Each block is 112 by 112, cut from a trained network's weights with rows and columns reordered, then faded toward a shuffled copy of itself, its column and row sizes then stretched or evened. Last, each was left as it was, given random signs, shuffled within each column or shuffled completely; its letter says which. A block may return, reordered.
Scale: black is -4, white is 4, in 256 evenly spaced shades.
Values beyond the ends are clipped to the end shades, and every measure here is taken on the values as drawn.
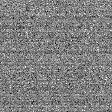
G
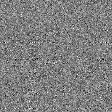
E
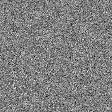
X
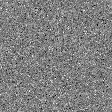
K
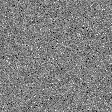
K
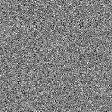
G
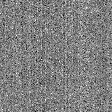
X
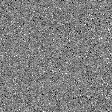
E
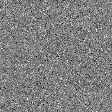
X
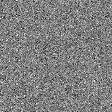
E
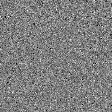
E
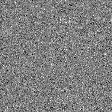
E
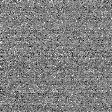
G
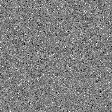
X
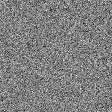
K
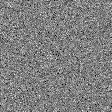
K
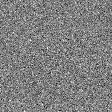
K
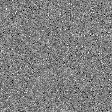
E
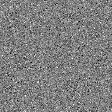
E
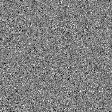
E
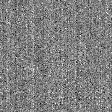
G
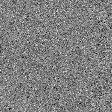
X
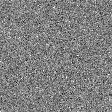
K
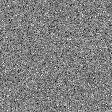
K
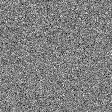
K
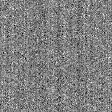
G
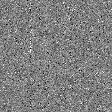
X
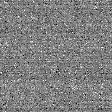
G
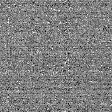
G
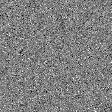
X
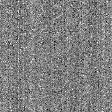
G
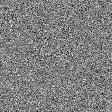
K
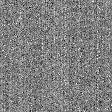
X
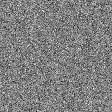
K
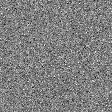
K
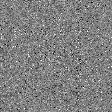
E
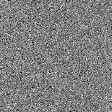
E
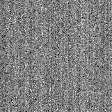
X
